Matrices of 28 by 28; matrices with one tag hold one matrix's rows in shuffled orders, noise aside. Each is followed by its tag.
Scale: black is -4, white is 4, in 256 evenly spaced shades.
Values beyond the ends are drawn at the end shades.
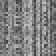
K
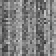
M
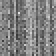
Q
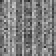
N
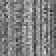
K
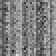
M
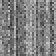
Q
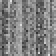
M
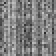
N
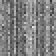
Q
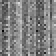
M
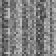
M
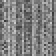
N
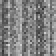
M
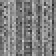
N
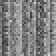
M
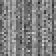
N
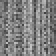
K
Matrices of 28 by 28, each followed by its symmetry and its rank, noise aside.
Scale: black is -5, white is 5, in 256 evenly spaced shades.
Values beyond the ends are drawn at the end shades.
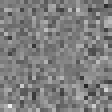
no symmetry, rank six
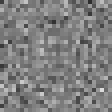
no symmetry, rank seven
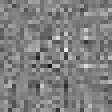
antisymmetric, rank six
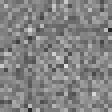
symmetric, rank seven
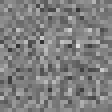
no symmetry, rank five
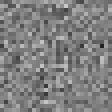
no symmetry, rank seven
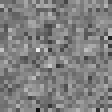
no symmetry, rank six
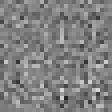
no symmetry, rank five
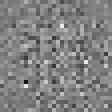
no symmetry, rank seven
